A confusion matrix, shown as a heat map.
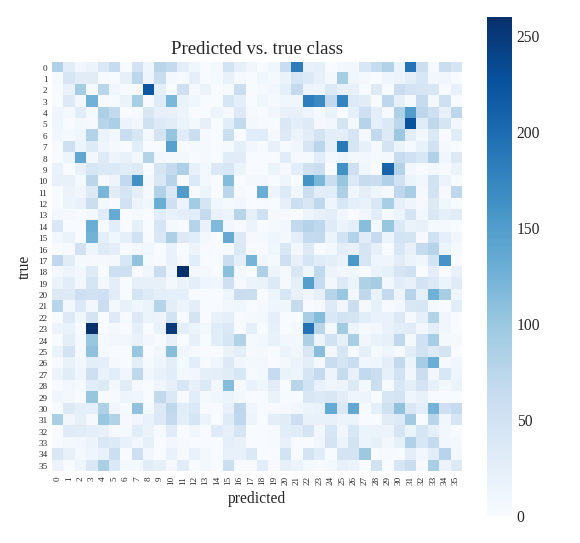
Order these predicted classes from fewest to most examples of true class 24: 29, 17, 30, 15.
17, 29, 15, 30
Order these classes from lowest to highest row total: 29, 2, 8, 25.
29, 8, 25, 2
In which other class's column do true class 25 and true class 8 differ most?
2
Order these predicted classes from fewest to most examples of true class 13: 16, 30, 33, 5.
30, 33, 16, 5
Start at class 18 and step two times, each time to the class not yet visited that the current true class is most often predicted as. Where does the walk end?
4
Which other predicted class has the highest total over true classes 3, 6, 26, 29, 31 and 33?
10
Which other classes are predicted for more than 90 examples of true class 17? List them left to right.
7, 26, 34
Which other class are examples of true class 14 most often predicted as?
3
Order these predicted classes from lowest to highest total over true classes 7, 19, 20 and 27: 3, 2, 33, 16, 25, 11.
11, 2, 16, 3, 33, 25
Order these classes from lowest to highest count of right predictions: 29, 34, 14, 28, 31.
29, 28, 34, 31, 14
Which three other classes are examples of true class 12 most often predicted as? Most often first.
9, 29, 23
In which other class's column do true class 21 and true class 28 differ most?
15
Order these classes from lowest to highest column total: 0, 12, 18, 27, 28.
18, 0, 12, 28, 27
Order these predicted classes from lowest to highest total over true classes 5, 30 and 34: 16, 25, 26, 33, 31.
25, 16, 26, 33, 31
